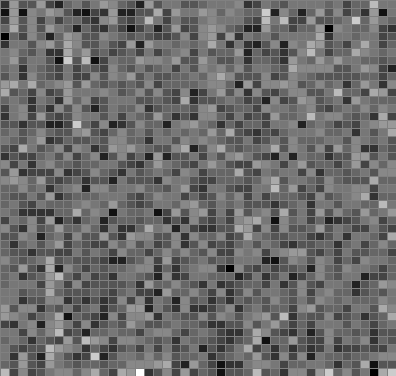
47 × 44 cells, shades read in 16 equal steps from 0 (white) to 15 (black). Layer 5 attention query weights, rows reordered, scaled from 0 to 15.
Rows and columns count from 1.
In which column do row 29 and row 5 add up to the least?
36
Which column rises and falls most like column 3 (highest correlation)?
15
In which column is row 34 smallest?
6
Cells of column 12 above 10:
15
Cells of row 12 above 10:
9
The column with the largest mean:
12
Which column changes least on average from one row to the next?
39
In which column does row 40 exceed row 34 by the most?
8
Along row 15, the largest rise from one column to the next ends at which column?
44
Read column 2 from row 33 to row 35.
9 10 8
